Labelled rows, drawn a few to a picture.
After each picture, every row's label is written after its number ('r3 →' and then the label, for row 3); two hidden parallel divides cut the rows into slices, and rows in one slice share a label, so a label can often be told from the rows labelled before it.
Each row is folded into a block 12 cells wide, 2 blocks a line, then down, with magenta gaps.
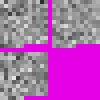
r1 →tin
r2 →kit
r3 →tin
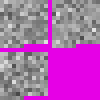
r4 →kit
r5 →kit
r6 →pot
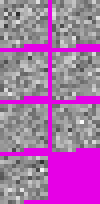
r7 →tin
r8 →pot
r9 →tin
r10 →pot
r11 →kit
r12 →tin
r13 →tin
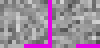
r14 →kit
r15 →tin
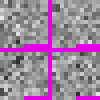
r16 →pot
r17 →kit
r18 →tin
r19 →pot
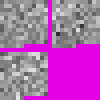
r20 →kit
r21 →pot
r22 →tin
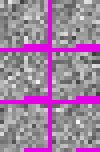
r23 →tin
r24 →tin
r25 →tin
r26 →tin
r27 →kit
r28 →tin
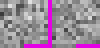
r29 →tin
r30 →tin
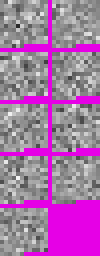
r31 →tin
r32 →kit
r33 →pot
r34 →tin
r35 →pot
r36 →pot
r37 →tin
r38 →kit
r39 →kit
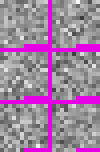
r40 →kit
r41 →pot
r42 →pot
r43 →tin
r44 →tin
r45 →kit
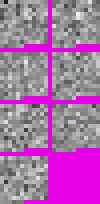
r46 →tin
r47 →tin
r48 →kit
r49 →kit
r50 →pot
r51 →kit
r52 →tin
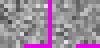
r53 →tin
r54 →kit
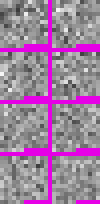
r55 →tin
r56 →pot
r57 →pot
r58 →pot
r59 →kit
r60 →kit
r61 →kit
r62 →kit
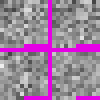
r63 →tin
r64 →tin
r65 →pot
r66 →kit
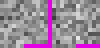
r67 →tin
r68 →tin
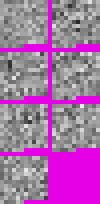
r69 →kit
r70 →tin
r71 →tin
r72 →tin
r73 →pot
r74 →tin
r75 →tin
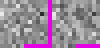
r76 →pot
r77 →pot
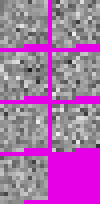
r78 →kit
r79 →tin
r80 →pot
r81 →tin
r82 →kit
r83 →tin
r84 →kit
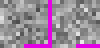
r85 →pot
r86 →pot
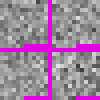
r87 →kit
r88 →kit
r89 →kit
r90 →pot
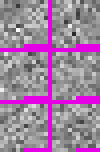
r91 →tin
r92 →pot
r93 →pot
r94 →kit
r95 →tin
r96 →pot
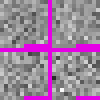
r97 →kit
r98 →kit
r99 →pot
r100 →pot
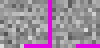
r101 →kit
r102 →kit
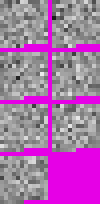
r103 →pot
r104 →tin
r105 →tin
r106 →tin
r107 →kit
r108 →tin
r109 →kit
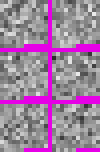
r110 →tin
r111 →tin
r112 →tin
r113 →pot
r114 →pot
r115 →pot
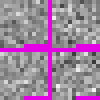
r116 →kit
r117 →pot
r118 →kit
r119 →tin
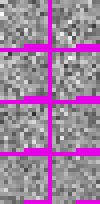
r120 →pot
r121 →tin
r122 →pot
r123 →pot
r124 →tin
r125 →kit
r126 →kit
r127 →kit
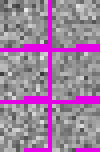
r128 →tin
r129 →kit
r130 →pot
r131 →kit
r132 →pot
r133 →kit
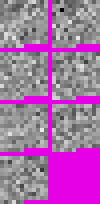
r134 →tin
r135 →tin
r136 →kit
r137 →tin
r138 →kit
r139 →tin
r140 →pot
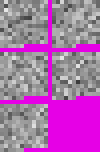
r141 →pot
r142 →tin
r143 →kit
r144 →tin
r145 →kit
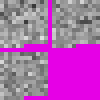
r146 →tin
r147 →kit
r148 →kit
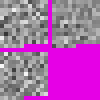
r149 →pot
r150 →kit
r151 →pot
